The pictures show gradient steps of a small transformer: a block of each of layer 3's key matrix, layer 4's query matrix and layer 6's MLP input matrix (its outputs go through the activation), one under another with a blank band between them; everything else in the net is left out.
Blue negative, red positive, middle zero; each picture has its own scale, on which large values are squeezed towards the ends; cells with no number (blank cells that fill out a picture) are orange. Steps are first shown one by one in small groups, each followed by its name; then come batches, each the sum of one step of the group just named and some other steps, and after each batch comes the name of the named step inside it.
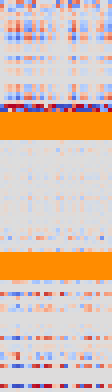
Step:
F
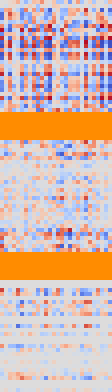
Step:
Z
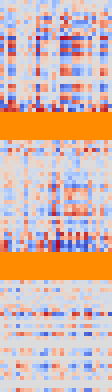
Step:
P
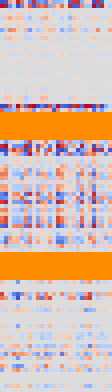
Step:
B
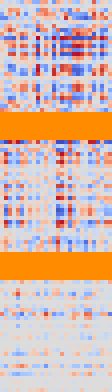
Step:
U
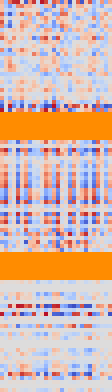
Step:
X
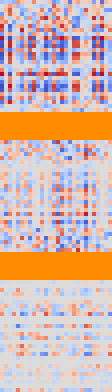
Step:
Z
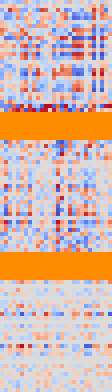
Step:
U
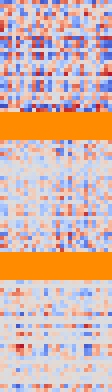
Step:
Z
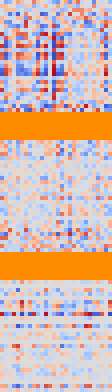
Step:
X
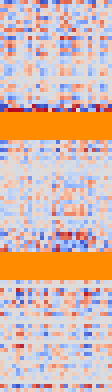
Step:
P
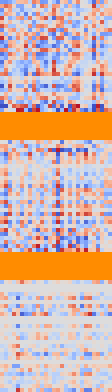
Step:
B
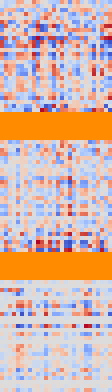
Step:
X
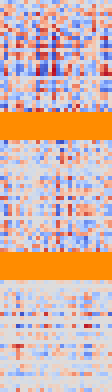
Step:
U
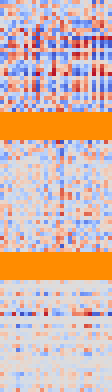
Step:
Z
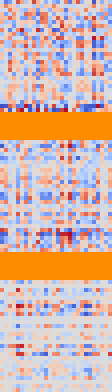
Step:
X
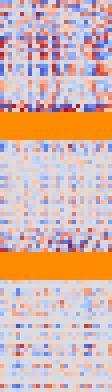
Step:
F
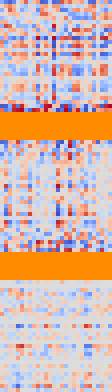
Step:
U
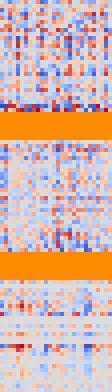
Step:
P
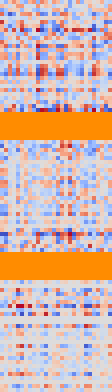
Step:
X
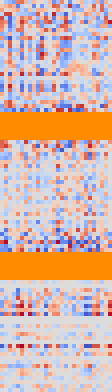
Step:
F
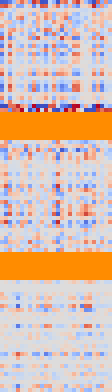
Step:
B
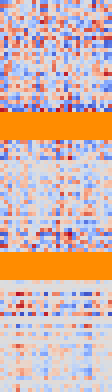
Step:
X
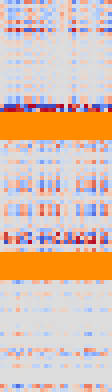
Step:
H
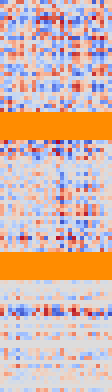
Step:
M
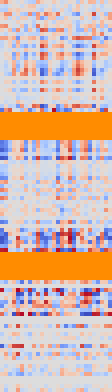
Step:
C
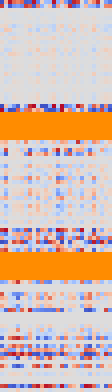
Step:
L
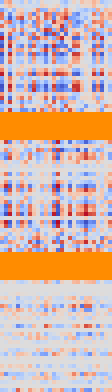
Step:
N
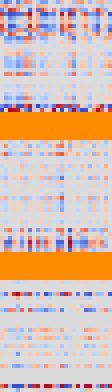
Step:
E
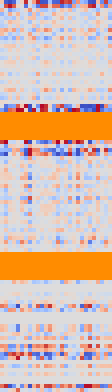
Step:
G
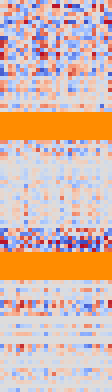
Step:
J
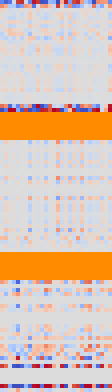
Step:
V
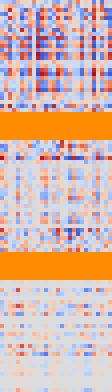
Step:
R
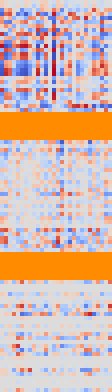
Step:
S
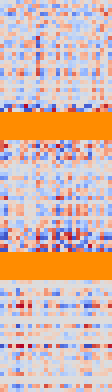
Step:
E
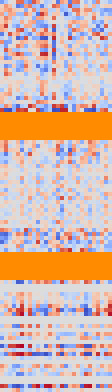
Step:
L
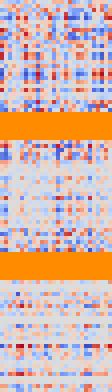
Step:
G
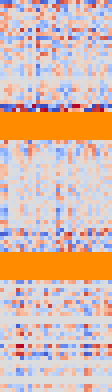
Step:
G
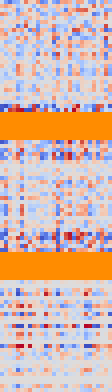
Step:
H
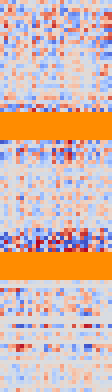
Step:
C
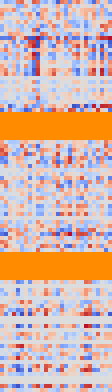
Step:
V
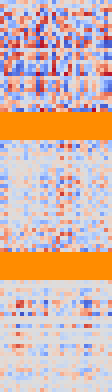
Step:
S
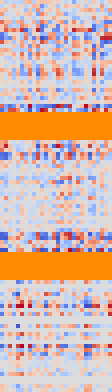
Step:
H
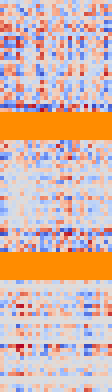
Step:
H
